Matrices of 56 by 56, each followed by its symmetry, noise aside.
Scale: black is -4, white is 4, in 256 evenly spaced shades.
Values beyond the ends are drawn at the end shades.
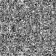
mirrored top to bottom.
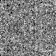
mirrored top to bottom.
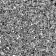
symmetric across the other diagonal.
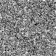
symmetric across the other diagonal.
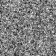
no symmetry.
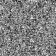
no symmetry.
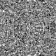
mirrored top to bottom.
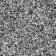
no symmetry.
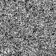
no symmetry.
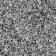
symmetric across the other diagonal.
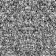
mirrored left to right.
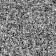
symmetric across the other diagonal.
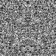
mirrored left to right.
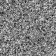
symmetric.
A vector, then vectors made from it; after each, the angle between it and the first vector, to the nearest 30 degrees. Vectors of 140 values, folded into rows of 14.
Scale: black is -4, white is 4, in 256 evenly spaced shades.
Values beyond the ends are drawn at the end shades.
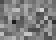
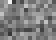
90 degrees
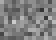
150 degrees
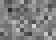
120 degrees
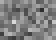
150 degrees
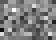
60 degrees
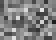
30 degrees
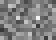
90 degrees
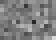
120 degrees
